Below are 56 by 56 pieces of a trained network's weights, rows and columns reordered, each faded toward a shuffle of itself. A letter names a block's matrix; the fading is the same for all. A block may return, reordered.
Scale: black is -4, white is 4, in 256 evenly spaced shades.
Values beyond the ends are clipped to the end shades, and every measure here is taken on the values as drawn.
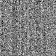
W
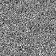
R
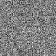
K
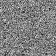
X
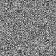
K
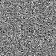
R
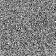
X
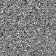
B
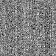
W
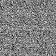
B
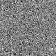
X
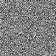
K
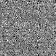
B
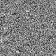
R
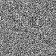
K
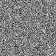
X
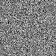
X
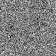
X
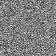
X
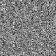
K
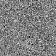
X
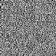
K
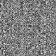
K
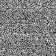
B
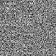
K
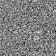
R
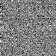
B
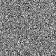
X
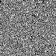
R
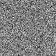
X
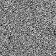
R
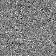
B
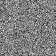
X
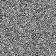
X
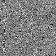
B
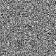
K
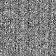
W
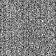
W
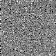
B
